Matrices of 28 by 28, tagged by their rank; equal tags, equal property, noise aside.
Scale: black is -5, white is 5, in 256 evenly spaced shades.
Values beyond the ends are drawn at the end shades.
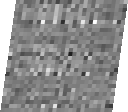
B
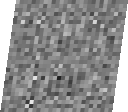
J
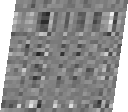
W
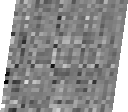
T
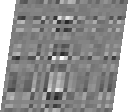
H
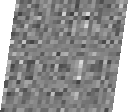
T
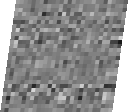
B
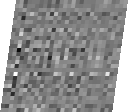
B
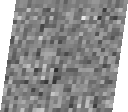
J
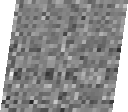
B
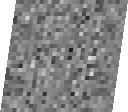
J
